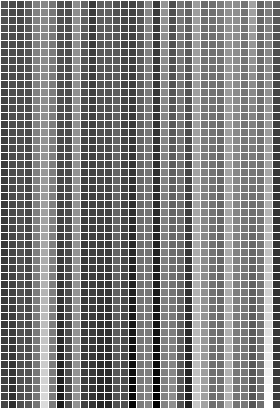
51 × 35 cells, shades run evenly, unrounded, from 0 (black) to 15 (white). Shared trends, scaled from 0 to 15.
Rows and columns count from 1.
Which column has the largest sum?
34
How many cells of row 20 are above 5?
20
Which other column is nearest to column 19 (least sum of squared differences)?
31
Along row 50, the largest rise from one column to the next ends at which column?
25
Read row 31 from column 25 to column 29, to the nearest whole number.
10 8 7 6 10
